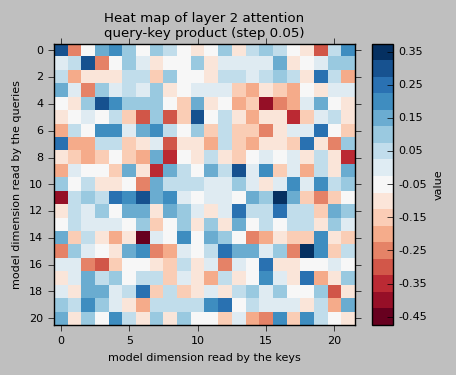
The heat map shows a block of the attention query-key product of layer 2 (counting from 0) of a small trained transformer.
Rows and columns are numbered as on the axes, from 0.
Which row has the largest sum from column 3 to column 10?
11
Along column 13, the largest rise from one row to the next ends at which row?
9
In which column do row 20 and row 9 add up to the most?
13
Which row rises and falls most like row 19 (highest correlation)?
14
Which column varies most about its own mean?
6
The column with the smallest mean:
17
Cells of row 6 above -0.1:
15
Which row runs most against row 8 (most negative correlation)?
12
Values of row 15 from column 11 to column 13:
0.05 0.25 0.15
